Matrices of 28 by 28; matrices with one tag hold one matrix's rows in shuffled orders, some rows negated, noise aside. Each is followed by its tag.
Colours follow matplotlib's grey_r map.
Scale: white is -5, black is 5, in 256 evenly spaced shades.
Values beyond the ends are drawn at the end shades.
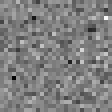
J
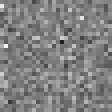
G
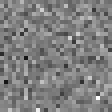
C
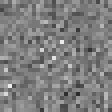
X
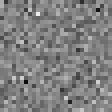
C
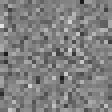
G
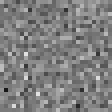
C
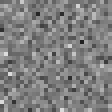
G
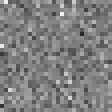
G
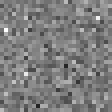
C
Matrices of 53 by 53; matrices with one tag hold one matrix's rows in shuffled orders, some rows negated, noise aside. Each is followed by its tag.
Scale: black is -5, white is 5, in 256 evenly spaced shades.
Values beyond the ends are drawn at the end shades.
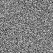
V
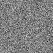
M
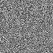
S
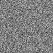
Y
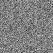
V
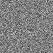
Y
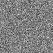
M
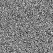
M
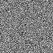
S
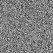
S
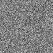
M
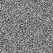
S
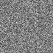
V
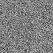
S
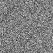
V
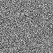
S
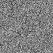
Y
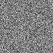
V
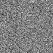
Y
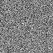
S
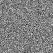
M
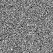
Y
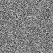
Y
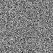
Y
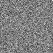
V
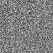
Y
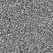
S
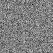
M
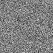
M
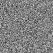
V
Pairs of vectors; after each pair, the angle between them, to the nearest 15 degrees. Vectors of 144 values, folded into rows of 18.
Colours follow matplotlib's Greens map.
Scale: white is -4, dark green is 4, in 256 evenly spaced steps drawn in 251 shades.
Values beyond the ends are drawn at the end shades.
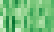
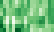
150 degrees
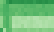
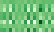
90 degrees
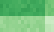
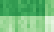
15 degrees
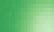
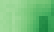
165 degrees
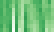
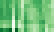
30 degrees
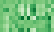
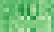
150 degrees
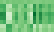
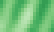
75 degrees
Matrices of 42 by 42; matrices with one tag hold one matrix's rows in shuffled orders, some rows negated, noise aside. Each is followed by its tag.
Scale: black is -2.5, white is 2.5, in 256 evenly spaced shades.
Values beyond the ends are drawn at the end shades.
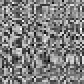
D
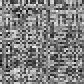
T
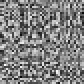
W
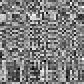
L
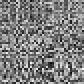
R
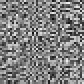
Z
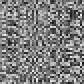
Z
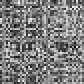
T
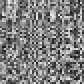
Z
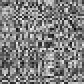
R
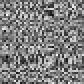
R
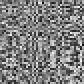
Z
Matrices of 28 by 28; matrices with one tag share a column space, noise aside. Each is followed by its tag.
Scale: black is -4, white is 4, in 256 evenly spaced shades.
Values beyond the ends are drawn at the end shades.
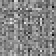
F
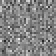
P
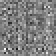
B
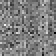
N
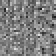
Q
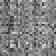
N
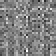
F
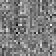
N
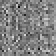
B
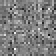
Q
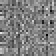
Q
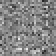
B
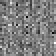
N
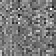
F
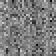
F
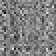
B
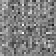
N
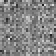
P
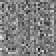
B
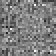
P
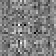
N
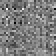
F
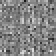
P
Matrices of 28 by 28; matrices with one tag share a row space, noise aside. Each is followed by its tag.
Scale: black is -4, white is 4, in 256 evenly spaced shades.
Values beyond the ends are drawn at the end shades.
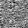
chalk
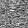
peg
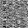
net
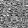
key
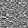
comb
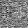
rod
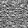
rod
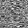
peg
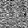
comb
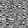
comb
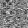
net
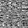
key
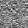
key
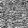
chalk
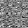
key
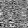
chalk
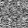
key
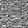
rod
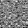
key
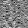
net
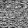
rod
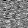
net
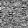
chalk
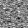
net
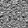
key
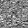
key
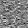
net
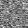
key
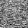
chalk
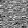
chalk
